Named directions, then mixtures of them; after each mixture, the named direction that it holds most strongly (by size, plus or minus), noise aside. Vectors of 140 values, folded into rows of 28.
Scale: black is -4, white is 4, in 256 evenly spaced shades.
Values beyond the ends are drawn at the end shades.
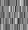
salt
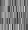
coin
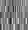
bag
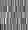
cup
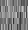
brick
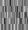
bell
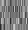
bag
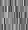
bell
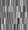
bell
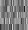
coin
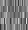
cup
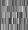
brick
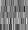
coin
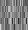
bag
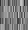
salt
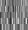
bag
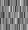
salt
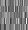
cup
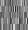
bag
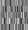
bell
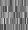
cup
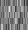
salt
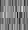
coin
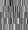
bag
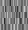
bell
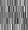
coin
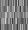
cup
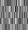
salt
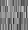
brick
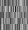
salt
